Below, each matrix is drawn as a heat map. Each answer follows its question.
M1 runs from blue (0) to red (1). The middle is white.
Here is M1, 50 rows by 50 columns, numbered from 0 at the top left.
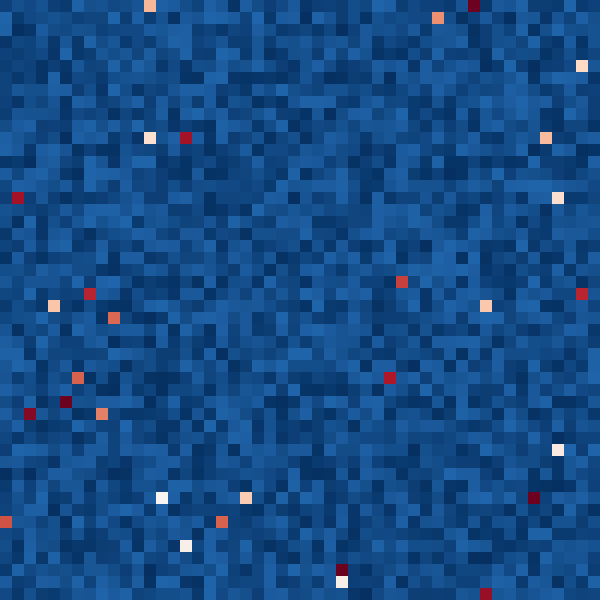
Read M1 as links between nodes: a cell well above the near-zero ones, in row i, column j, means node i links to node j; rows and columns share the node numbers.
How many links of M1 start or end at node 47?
1
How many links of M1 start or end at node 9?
1
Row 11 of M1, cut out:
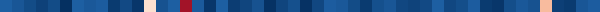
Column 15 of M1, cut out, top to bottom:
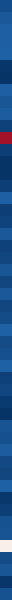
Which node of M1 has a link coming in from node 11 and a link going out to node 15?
node 45
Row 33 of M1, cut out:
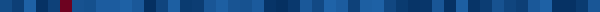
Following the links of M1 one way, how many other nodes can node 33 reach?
3
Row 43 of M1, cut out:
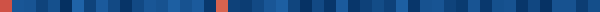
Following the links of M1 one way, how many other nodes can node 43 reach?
4
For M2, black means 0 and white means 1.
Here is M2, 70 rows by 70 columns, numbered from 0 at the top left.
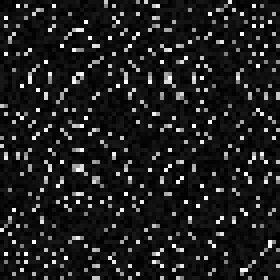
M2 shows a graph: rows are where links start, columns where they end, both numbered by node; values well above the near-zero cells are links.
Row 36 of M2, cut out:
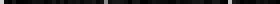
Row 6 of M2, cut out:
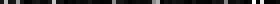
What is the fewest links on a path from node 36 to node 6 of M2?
3
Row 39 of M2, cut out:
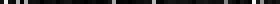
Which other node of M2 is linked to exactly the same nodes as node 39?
node 13
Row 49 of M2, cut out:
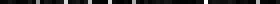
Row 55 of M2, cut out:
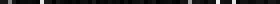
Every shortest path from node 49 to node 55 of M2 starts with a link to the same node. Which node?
node 9
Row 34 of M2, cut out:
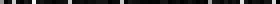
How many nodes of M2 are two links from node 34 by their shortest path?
4
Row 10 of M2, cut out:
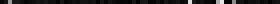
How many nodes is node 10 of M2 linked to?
5
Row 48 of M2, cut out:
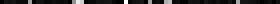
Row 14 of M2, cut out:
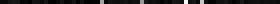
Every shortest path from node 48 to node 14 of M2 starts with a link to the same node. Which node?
node 19
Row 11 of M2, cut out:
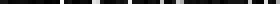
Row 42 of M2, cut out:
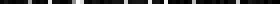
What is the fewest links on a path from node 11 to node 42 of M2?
7
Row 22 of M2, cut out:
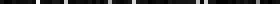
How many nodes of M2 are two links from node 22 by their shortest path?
2
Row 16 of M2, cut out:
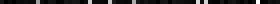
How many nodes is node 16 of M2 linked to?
7
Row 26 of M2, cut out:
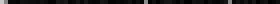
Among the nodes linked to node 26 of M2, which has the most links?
node 1
